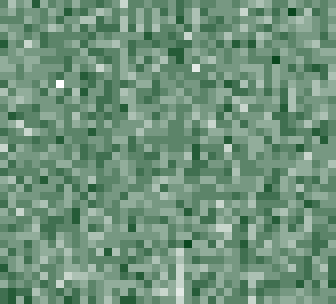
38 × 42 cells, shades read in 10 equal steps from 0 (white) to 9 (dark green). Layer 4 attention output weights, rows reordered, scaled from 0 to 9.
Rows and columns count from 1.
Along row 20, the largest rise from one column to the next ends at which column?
25
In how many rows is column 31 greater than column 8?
15
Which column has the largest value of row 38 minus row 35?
9
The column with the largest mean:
35
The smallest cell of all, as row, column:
11, 8
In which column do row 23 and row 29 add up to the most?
6
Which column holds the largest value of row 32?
14
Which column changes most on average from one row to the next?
12
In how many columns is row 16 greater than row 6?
11
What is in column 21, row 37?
2
